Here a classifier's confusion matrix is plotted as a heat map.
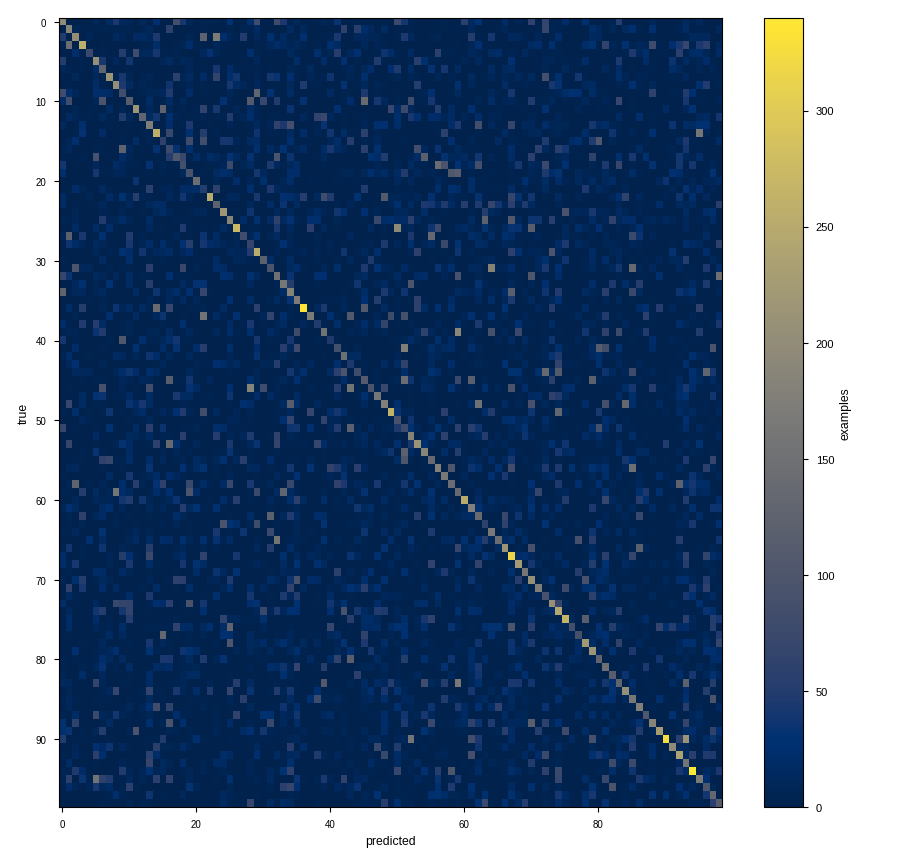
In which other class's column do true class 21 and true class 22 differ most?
48
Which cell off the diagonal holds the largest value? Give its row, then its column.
90, 93
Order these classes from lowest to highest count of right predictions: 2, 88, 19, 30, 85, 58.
19, 30, 58, 85, 88, 2
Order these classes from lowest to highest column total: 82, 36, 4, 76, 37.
4, 76, 37, 36, 82
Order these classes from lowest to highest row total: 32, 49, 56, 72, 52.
72, 52, 32, 49, 56
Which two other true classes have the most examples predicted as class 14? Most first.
36, 86
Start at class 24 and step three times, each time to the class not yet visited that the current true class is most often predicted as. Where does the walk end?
25
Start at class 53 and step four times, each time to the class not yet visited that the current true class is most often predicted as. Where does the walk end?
73
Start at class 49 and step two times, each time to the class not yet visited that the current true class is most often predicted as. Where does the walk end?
42
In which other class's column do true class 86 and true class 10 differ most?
45
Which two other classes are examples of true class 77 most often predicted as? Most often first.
15, 45
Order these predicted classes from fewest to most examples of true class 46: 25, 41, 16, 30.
16, 25, 41, 30
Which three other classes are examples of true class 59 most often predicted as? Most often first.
8, 33, 19
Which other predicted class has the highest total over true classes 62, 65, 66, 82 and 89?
86
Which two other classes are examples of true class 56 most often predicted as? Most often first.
85, 58
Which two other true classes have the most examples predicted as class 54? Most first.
17, 83
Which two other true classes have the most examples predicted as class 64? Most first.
31, 39
